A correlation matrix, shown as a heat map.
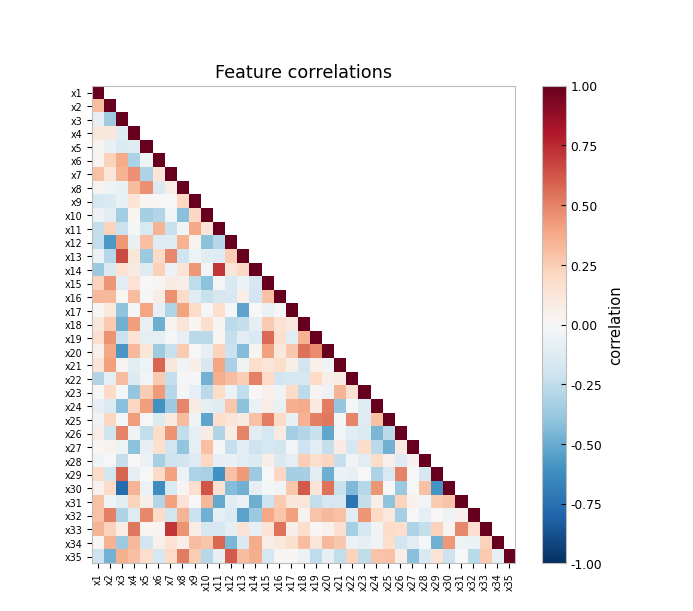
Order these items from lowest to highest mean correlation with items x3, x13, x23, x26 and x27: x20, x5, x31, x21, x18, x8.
x20, x18, x8, x5, x31, x21
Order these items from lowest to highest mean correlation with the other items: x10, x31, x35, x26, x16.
x10, x26, x31, x35, x16
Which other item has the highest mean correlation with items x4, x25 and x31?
x33
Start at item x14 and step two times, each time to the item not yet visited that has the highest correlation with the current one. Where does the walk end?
x34
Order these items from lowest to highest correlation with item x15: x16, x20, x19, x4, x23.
x23, x4, x16, x20, x19
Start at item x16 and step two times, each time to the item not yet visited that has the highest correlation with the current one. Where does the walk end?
x7
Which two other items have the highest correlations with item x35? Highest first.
x12, x8
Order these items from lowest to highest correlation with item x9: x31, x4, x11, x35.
x31, x4, x35, x11
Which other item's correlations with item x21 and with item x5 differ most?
x24
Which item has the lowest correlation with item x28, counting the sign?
x6
